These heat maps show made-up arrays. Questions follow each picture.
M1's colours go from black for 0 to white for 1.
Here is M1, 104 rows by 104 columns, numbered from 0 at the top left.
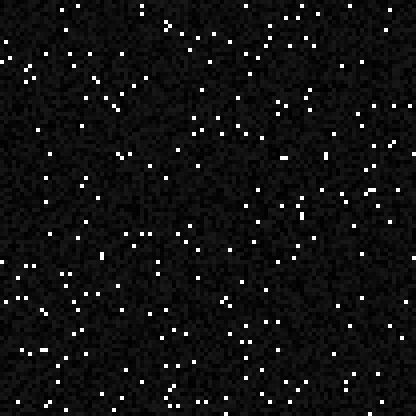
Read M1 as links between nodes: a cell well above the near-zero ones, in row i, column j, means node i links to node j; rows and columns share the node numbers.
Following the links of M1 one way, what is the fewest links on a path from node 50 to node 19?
7
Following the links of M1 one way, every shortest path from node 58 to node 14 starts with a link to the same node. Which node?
node 31
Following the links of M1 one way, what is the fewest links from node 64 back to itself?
4
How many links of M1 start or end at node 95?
6
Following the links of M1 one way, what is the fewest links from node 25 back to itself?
6
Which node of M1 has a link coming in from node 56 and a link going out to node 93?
node 47
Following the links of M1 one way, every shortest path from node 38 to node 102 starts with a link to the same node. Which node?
node 32
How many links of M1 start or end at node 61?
9
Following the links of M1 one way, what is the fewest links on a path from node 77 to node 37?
2
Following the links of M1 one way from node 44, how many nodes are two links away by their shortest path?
7
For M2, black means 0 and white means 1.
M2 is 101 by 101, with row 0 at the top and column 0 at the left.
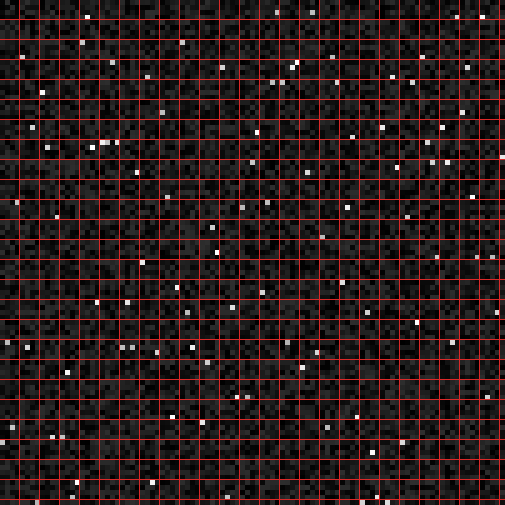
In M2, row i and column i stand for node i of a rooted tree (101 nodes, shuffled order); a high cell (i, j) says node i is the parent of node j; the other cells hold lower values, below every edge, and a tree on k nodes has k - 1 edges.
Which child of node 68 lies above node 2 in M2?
90
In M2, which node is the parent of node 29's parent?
96
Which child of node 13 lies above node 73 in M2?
58
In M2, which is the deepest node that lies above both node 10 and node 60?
87
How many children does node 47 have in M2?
1
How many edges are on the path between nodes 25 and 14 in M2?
5
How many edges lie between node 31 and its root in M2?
9
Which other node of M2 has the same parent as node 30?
15
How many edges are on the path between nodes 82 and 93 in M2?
7
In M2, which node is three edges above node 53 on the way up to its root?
11
